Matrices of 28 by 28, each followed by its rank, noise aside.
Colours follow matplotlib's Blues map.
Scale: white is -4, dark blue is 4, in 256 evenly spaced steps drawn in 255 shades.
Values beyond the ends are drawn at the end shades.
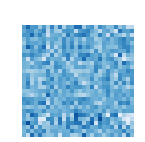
four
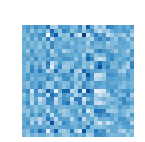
three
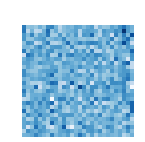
six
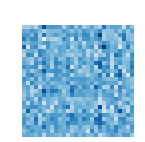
four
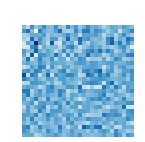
five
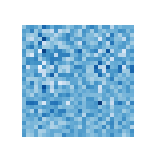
four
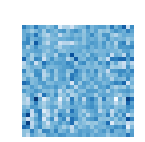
four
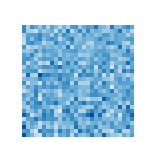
five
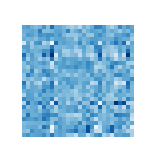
three
